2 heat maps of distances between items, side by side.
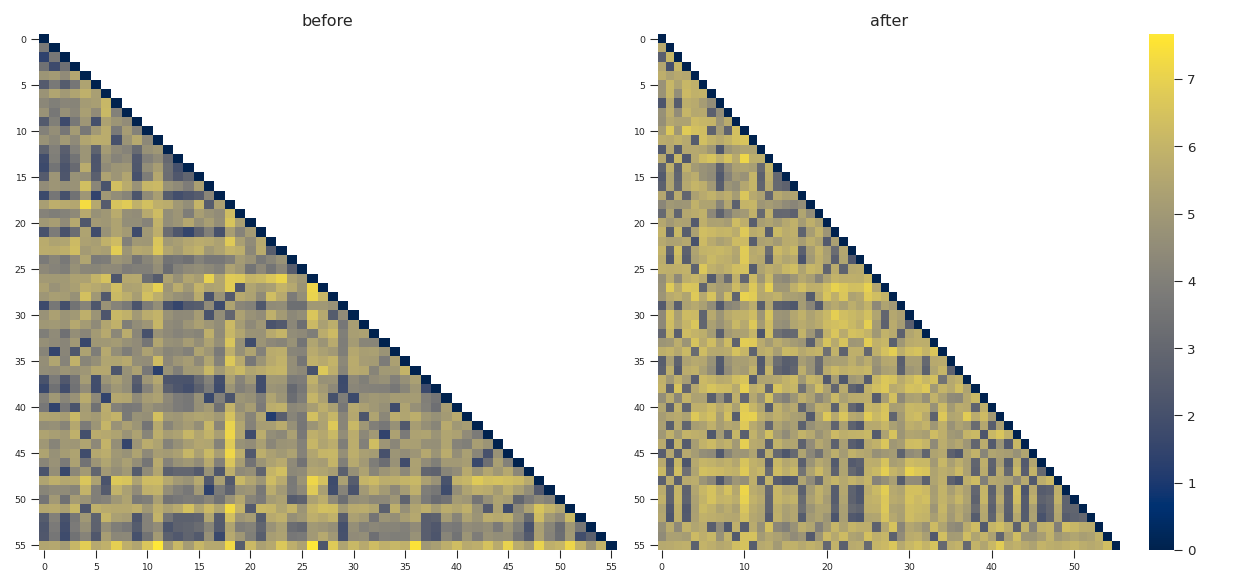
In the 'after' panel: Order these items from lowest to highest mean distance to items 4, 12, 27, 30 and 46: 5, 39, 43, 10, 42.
5, 42, 39, 43, 10
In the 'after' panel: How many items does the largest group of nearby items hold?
17
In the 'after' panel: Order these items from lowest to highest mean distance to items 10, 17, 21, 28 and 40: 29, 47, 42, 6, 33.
42, 47, 33, 29, 6
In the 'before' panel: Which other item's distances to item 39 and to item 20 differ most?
18
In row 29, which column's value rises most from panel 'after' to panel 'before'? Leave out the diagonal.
48
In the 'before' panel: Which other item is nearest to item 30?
39
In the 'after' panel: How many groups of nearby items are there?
6
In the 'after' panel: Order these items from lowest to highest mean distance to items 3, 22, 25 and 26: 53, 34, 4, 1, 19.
4, 34, 1, 53, 19
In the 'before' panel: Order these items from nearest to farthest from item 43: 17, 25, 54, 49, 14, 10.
25, 10, 54, 17, 49, 14
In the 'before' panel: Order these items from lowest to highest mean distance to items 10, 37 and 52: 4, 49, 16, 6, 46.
46, 4, 49, 16, 6
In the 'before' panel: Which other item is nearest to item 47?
2
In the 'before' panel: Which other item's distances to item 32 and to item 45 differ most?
51
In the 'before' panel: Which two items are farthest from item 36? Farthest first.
55, 27
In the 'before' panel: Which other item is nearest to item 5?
17
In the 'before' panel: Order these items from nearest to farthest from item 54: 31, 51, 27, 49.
49, 31, 51, 27
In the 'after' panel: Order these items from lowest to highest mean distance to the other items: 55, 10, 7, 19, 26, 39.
7, 19, 39, 26, 55, 10
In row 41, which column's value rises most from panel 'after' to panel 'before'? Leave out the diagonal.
18
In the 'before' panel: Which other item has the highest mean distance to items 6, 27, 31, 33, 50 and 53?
26
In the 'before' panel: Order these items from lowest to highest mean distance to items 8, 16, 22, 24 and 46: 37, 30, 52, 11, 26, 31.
31, 37, 30, 52, 11, 26
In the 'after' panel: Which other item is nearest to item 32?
12
